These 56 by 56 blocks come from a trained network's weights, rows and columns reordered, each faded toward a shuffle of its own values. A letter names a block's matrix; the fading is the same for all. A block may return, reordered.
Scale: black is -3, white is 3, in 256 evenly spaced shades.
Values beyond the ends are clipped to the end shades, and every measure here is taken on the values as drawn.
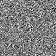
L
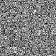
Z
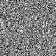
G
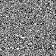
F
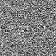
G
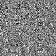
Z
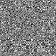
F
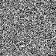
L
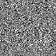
F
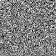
L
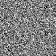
F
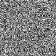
G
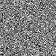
L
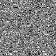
F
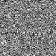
G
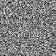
G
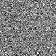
Z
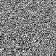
G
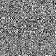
F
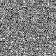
G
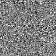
F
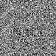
F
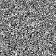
L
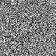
L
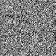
Z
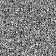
L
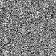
Z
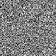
G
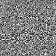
F
